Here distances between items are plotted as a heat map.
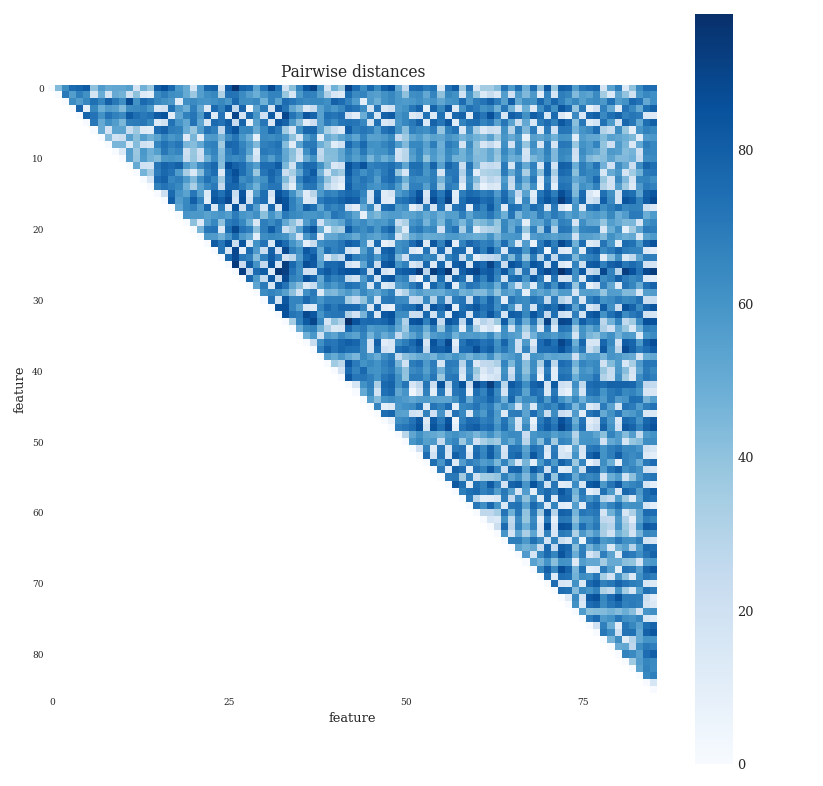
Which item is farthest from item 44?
11
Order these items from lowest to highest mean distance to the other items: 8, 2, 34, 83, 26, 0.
34, 8, 83, 0, 2, 26
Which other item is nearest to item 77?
15
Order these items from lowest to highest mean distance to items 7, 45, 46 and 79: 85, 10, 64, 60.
10, 64, 85, 60
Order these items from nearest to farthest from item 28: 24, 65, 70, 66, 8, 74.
66, 74, 65, 8, 24, 70
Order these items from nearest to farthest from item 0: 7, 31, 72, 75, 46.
7, 46, 75, 72, 31
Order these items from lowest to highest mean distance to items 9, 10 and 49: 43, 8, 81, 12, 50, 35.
35, 50, 12, 81, 8, 43
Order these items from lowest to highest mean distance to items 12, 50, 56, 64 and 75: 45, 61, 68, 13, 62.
61, 13, 62, 45, 68
